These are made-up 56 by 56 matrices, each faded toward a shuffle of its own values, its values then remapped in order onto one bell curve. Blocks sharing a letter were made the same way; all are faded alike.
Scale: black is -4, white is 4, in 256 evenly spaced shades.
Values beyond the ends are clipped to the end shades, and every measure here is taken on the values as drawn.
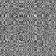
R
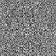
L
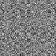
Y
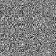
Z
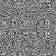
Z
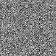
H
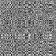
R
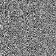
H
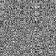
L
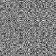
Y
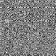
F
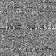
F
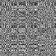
R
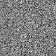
H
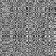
R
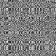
R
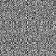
Y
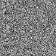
H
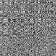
F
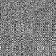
Y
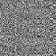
Y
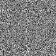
H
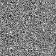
H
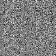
H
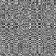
R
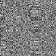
Z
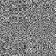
L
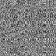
Y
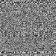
F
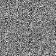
H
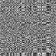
R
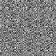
L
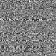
F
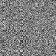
Z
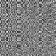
R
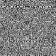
F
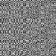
R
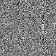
H
